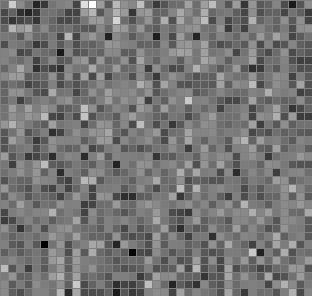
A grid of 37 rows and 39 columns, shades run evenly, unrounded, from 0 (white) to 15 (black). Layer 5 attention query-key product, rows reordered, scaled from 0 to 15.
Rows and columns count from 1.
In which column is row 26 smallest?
31
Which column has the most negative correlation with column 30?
23
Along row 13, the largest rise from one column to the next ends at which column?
19
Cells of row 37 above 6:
34
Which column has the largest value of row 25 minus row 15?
17
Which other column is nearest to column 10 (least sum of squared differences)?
20
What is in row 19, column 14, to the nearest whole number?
8
